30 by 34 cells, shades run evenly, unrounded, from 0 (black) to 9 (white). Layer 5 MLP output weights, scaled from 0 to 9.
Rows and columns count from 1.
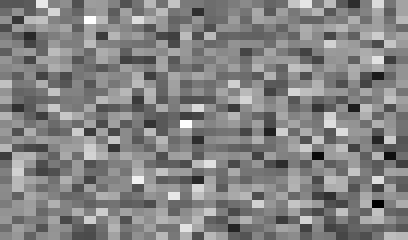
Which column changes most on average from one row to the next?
32
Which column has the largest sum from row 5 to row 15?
5
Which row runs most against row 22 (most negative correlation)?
14
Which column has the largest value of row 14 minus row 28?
24
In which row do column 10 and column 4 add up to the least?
19
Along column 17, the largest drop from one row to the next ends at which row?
15
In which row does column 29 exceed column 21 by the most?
17
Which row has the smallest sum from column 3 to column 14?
16
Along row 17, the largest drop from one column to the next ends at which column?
8
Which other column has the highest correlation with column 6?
28
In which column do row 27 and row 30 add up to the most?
18
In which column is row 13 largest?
21
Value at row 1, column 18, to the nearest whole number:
4
